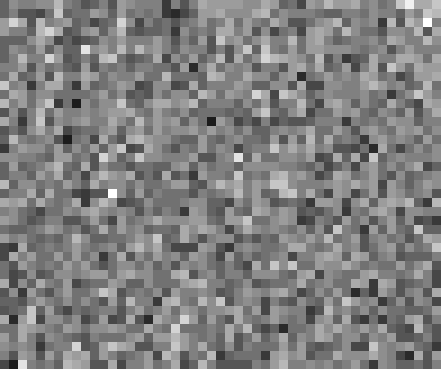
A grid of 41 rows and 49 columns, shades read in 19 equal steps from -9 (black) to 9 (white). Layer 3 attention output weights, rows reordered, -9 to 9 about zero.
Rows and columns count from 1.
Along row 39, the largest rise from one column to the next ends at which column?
42
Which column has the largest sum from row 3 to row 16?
5
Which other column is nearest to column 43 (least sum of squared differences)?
17
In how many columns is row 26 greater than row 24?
22
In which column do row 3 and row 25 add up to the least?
34
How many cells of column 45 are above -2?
25
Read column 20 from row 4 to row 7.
-5 -3 -2 1
